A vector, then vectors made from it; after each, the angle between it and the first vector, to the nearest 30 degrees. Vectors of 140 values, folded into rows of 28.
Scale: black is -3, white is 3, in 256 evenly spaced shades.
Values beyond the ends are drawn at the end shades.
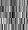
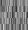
60 degrees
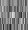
150 degrees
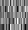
90 degrees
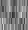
30 degrees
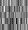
90 degrees
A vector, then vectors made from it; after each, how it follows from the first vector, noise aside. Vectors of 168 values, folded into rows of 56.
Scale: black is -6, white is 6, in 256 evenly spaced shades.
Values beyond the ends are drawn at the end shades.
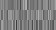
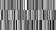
scaled up.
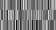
scaled up.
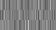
wrapped around, partly zeroed.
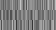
sign-scrambled.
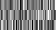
scaled up.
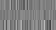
wrapped around, negated, partly zeroed.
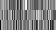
scaled up.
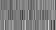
wrapped around, negated, partly zeroed.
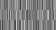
sign-scrambled.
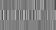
wrapped around, negated, partly zeroed.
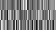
scaled up.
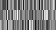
reversed, scaled up.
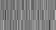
wrapped around, negated, partly zeroed.
